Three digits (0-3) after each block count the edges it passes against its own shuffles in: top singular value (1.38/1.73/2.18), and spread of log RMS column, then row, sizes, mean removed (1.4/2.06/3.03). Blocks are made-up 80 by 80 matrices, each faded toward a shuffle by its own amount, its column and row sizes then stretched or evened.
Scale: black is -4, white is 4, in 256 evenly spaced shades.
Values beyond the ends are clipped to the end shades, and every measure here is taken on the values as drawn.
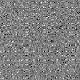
3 0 2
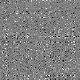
2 2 2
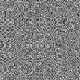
3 1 0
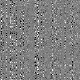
2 3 1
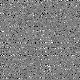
2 0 2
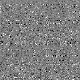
2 0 2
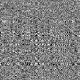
3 1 2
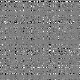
2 2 3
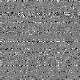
3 0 3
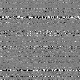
3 0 3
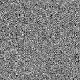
2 1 0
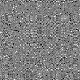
3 0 1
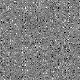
2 2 0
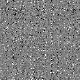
0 2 1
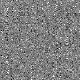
1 2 0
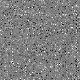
2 1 1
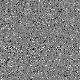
1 0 2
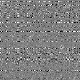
3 1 3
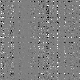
2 3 2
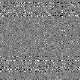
2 1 3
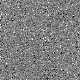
1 1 0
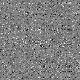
2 0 1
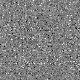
1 0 2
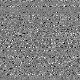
1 0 3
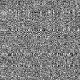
3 0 2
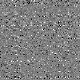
2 1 2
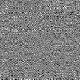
3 0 2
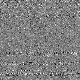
0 0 2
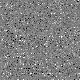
0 0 1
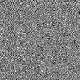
3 0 1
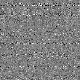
2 0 2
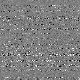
0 0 3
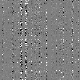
2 3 1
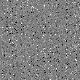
0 2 0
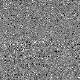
0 1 2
